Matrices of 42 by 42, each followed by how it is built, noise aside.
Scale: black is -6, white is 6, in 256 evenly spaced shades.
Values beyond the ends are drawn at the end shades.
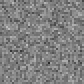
repeating columns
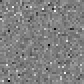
sparse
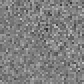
upper triangular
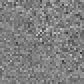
upper triangular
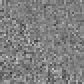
lower triangular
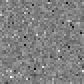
sparse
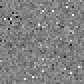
sparse
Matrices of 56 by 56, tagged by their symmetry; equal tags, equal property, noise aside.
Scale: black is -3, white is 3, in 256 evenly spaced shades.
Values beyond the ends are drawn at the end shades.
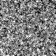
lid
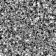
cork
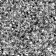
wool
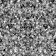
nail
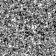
lid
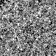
wool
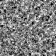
cork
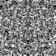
nail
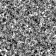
cork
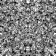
nail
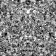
nail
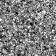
cork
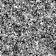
lid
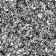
cork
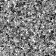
cork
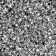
wool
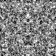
nail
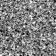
lid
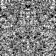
nail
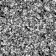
cork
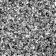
wool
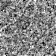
wool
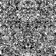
nail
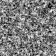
cork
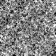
wool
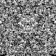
nail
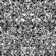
nail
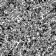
wool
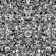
nail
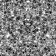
nail
